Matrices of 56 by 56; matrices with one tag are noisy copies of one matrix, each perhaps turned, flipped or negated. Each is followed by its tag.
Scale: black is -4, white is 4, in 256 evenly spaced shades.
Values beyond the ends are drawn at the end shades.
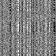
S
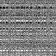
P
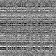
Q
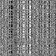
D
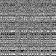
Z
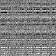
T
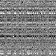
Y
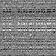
D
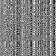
Z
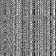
Z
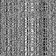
D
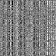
T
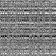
Y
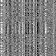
S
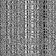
D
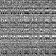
Y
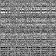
T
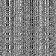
Q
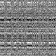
Y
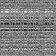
D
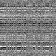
Q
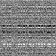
D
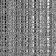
P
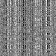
Q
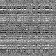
Q
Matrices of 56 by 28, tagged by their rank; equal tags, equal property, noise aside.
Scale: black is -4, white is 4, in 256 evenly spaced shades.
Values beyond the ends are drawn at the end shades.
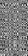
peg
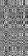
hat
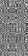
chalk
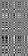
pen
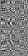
peg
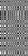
pen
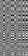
pen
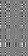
pen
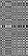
pen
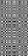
pen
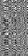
peg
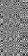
peg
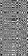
peg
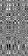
hat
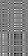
pen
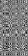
peg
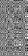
chalk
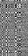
hat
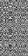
chalk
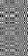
pen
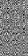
chalk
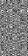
chalk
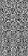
chalk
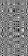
peg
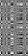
pen
